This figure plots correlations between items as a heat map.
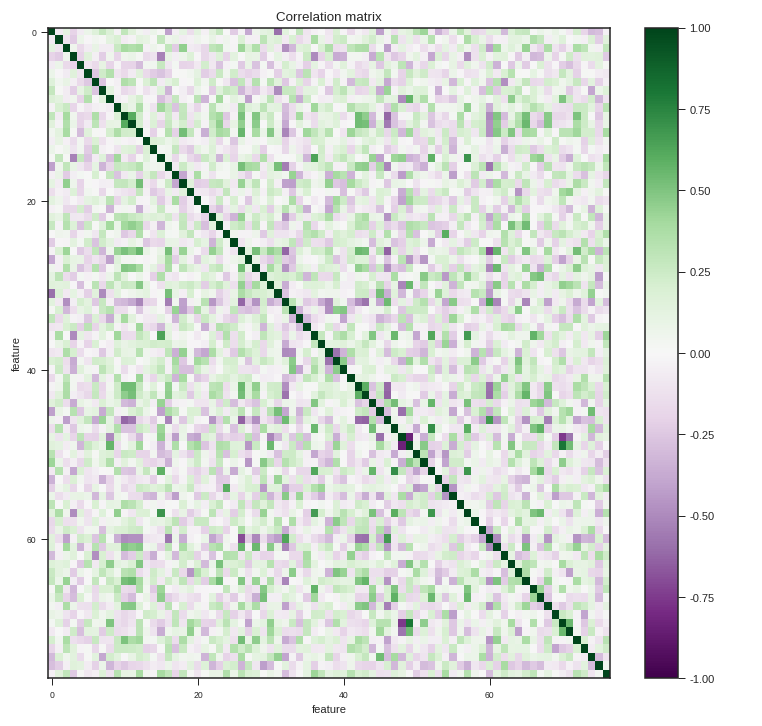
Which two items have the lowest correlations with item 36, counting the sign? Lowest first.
3, 50
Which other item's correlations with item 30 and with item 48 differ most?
49
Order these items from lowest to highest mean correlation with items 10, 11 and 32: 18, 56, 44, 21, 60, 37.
44, 60, 37, 18, 21, 56
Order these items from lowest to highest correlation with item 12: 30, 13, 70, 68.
13, 68, 70, 30
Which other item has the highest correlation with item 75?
62
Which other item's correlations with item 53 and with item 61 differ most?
65
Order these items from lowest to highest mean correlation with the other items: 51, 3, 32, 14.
32, 3, 14, 51
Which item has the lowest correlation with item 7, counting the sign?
31
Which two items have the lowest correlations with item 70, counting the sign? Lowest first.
48, 27
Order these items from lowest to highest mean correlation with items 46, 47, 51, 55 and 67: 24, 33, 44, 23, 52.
23, 24, 33, 52, 44
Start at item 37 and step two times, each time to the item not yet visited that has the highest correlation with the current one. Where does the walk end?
24
